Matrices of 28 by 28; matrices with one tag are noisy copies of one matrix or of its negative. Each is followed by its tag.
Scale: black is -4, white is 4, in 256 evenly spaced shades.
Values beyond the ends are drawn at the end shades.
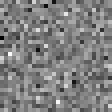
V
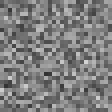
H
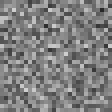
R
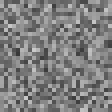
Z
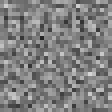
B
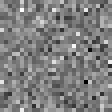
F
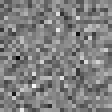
H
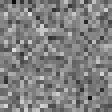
F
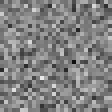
Z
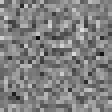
B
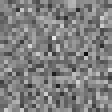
F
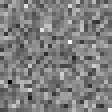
B
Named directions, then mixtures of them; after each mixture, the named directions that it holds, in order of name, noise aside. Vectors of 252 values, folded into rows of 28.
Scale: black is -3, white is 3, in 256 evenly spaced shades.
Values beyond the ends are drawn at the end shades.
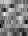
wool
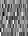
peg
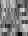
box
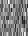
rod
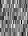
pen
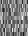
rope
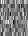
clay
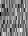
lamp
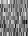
rod, wool.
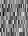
lamp, peg, rope.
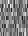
peg, rod.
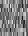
lamp, pen, rod.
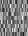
rope.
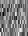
lamp, peg, pen.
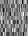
clay, rope.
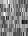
box, rod, wool.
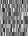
rope.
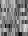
box.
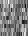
box, rod.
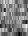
box, wool.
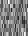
rod.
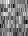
rod, wool.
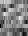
wool.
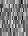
lamp, pen, rod.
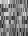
peg, rod, wool.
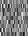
peg, rope.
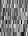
pen, rope.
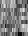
box, rope.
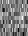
rope, wool.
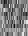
pen, rod, wool.
